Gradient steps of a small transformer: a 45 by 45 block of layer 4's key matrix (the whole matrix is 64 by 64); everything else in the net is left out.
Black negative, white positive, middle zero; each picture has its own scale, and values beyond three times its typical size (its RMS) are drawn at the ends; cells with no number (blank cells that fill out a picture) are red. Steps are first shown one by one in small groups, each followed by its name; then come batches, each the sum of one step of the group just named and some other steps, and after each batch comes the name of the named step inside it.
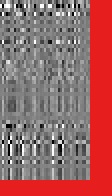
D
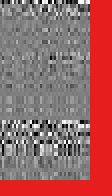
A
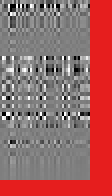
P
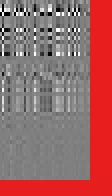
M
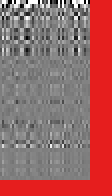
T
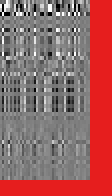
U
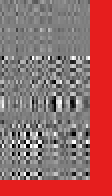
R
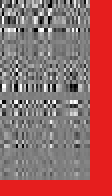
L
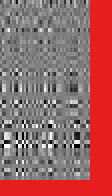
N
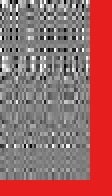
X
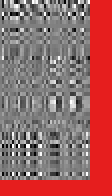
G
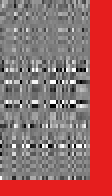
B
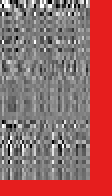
D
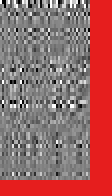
G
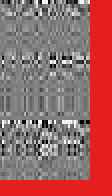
A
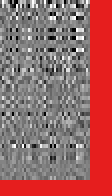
P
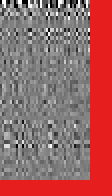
N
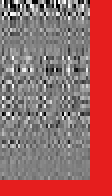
P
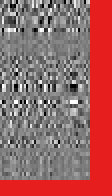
L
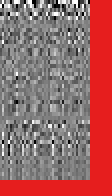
D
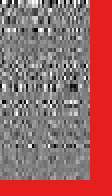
L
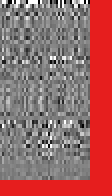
T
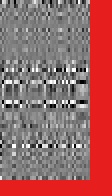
B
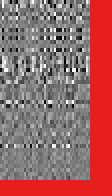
X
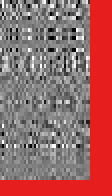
X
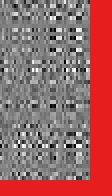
B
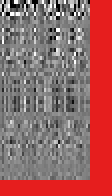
U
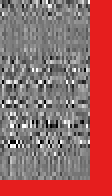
A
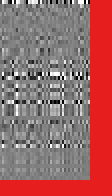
T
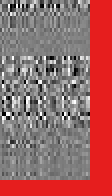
P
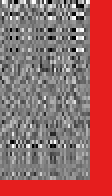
G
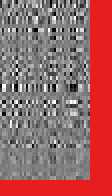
L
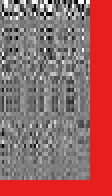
U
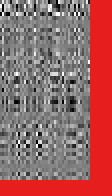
U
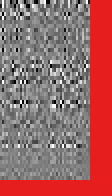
X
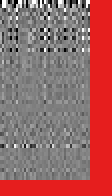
X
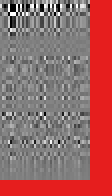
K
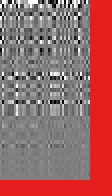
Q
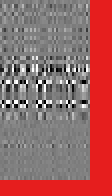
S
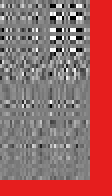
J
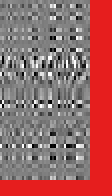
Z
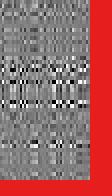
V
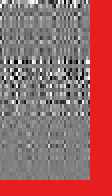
Q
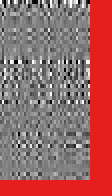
Z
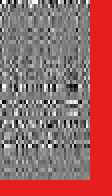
Q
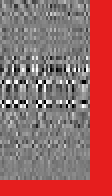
S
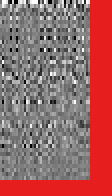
Q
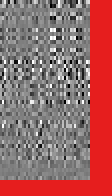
J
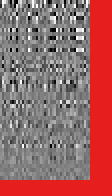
V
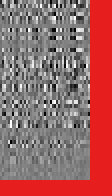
Z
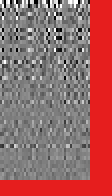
J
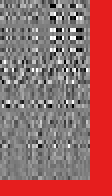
J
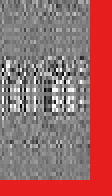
V
